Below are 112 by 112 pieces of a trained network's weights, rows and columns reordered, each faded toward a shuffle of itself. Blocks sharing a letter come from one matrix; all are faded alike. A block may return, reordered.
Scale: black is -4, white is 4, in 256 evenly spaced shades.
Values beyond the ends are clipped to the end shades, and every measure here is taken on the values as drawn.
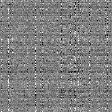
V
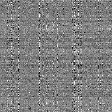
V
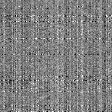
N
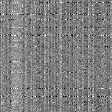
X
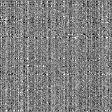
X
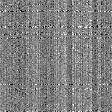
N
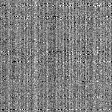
X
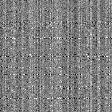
N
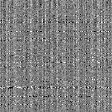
N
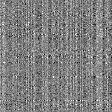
X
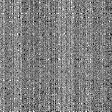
X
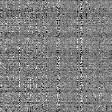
V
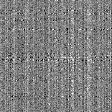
X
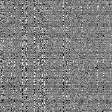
V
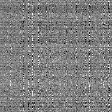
V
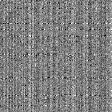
X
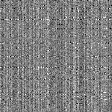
X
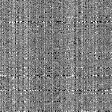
N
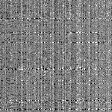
N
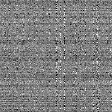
V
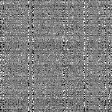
V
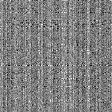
X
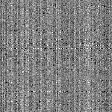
X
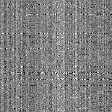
N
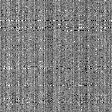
N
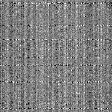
N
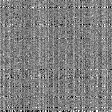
X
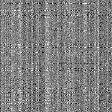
N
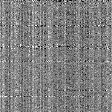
N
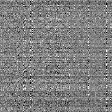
V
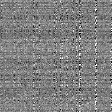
V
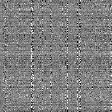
V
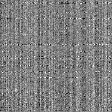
X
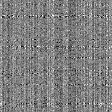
X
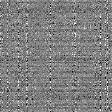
V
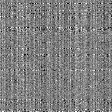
N
